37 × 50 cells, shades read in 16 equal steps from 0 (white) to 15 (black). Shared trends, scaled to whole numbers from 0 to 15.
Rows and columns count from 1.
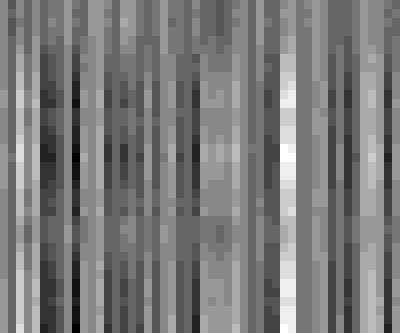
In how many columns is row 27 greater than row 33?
19
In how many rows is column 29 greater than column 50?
8
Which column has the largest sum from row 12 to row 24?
10
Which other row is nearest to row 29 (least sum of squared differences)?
23
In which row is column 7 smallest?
3
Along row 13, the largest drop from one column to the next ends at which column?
36
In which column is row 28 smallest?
37
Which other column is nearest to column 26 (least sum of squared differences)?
11
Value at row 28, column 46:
6
